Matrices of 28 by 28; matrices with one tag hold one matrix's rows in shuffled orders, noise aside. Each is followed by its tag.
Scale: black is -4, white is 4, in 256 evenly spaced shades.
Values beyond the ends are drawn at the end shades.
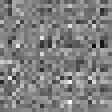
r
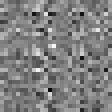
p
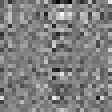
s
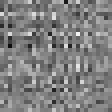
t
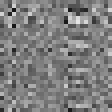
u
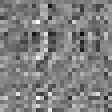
p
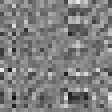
u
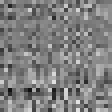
t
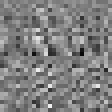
p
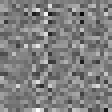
p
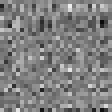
r
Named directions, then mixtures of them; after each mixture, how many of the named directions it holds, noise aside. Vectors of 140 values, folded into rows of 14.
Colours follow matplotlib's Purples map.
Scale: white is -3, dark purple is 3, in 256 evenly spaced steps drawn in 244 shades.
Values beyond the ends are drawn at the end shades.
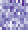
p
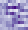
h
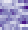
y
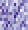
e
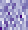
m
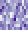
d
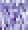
four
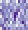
four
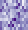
four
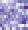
one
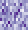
one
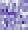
four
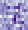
three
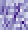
three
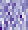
one
